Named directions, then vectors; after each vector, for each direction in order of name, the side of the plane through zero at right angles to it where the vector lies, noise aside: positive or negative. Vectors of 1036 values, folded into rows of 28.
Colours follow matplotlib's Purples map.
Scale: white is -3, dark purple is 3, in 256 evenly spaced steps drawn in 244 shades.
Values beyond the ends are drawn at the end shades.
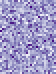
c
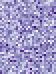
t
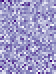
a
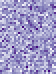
negative, positive, positive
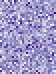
positive, positive, positive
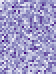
negative, positive, positive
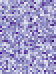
negative, positive, negative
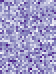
positive, negative, positive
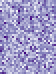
negative, negative, positive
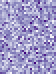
negative, negative, positive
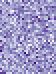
negative, negative, positive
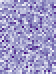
negative, positive, positive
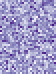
negative, positive, negative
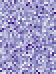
positive, positive, positive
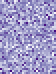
negative, negative, negative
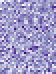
negative, positive, positive
